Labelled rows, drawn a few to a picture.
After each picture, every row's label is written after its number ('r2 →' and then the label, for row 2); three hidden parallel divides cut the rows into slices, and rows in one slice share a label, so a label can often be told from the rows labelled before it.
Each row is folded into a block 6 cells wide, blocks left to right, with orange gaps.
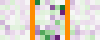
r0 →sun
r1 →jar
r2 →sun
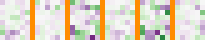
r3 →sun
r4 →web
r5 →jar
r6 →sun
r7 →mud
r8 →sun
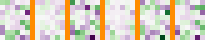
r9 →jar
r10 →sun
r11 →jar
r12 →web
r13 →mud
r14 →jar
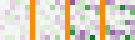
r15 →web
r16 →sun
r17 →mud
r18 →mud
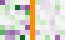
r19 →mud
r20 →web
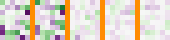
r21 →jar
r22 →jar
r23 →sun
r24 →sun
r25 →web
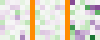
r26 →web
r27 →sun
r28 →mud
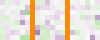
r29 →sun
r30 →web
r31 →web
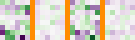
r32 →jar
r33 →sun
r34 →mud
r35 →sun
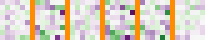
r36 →sun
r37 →jar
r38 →sun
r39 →jar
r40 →mud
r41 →sun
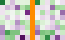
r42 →jar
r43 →jar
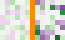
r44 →sun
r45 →mud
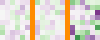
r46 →sun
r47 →web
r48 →jar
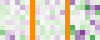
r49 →sun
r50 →web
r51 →mud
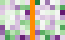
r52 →jar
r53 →jar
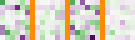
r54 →jar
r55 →web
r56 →jar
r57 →web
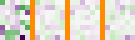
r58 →jar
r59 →web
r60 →web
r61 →web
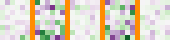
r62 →sun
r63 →jar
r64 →sun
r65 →mud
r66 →sun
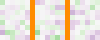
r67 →web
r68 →sun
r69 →web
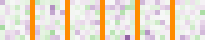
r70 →sun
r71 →web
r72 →sun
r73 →web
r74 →sun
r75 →sun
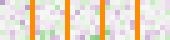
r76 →sun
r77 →web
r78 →sun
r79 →sun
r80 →sun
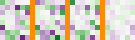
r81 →jar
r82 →mud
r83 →jar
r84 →sun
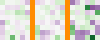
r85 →web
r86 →sun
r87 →mud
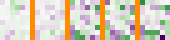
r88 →sun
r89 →web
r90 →jar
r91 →mud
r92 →jar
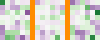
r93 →jar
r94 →sun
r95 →mud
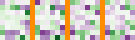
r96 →mud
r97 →mud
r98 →jar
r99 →jar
